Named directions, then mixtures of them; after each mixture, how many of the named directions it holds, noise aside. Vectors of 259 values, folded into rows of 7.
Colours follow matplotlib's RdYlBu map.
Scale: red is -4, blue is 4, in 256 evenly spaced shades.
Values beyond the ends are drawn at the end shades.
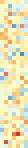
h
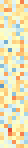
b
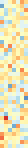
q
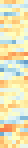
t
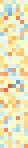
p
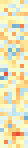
two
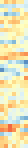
one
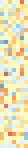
three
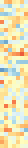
four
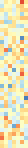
two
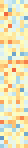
four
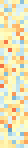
one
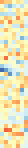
four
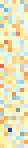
two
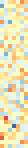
one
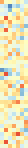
three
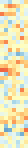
four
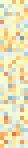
two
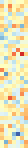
one
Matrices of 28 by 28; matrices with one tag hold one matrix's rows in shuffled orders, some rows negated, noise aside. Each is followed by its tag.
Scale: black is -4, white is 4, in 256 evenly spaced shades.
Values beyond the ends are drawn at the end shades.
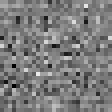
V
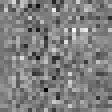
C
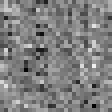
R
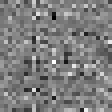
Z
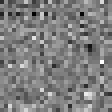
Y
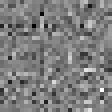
Y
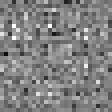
V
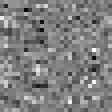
R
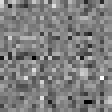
Y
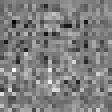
V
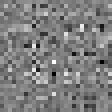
Z
